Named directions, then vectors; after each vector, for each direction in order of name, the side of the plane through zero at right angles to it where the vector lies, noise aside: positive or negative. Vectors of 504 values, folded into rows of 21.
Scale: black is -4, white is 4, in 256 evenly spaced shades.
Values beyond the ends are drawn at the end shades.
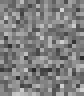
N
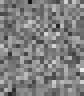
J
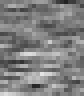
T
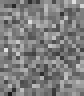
positive, positive, negative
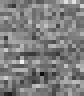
positive, positive, negative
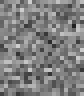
negative, negative, negative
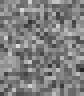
negative, negative, negative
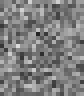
negative, negative, negative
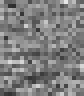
positive, positive, negative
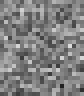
negative, negative, negative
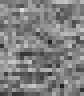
negative, negative, negative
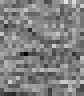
positive, negative, negative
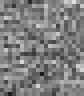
positive, positive, negative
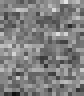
positive, negative, negative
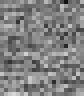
negative, positive, positive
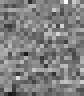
positive, negative, negative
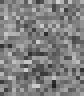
negative, positive, negative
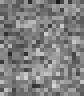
positive, negative, positive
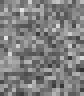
negative, negative, negative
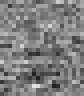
negative, positive, negative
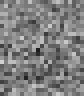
negative, positive, negative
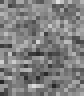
negative, positive, negative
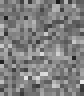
positive, negative, positive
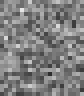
negative, negative, negative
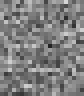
negative, negative, negative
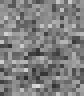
negative, positive, negative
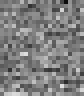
negative, positive, positive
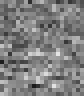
positive, negative, positive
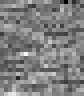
negative, positive, positive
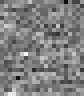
negative, positive, positive
